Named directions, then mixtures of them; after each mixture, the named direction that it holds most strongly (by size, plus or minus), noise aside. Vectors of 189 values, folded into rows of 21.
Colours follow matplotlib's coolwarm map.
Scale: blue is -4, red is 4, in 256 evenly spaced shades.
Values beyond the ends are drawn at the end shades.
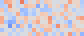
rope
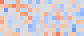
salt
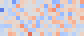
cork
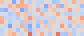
cork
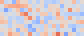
salt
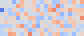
cork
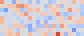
salt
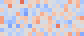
rope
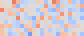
cork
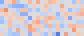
salt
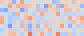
cork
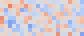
rope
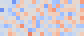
cork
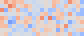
rope
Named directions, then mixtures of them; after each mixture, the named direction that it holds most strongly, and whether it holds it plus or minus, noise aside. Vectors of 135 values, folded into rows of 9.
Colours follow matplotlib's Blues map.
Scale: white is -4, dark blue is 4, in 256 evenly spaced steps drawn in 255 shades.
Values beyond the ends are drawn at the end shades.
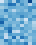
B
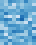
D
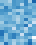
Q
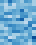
D, plus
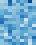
B, plus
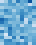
B, plus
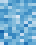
Q, plus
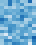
D, plus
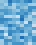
D, plus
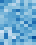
Q, minus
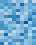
D, minus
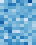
B, plus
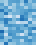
D, plus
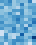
Q, minus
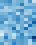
Q, minus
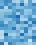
Q, minus
